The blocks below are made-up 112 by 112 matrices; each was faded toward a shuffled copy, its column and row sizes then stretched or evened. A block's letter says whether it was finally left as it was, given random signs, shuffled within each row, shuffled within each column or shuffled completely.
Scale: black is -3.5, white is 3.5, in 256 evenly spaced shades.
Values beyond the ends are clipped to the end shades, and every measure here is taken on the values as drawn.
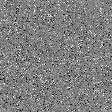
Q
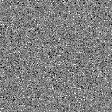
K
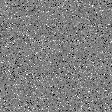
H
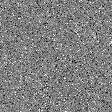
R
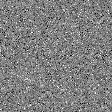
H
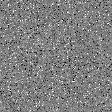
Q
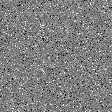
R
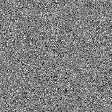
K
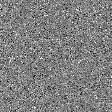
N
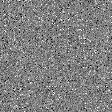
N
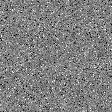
R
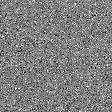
H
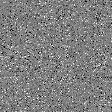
N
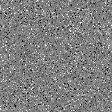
K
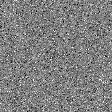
H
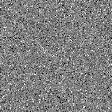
K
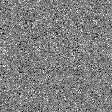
K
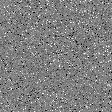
R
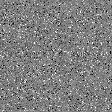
K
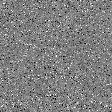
H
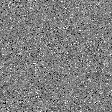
H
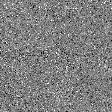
N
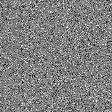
Q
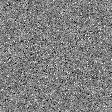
R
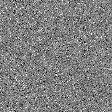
Q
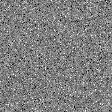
Q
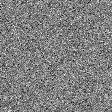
R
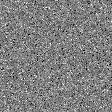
R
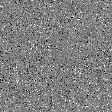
N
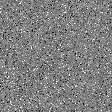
R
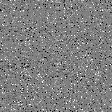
K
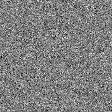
H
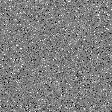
H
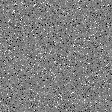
R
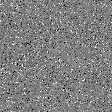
H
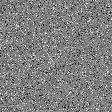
R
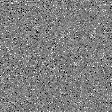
K
